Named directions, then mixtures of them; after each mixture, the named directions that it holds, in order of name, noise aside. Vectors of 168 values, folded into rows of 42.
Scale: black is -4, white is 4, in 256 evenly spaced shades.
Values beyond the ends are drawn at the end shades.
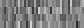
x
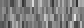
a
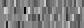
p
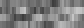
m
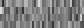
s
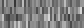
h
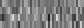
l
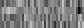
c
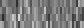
l.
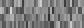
a, h, s.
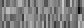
c.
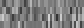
l.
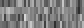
c.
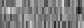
c.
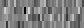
p.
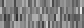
h, l, s.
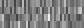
h.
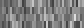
a.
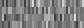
a, c, h.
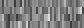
h.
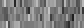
h, m, p.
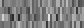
l.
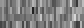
a, m, x.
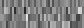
h, p.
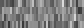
a, c.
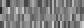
c, s.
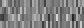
l, p.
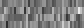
h, m, p.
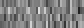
c, l, x.
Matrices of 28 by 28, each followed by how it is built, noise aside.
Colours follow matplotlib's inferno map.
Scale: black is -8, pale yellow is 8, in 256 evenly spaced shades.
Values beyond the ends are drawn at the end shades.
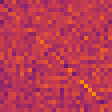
diagonal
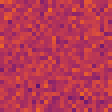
noise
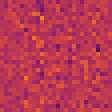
uneven columns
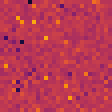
sparse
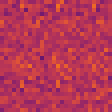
repeating columns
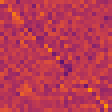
diagonal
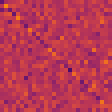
diagonal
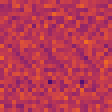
repeating columns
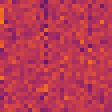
uneven columns
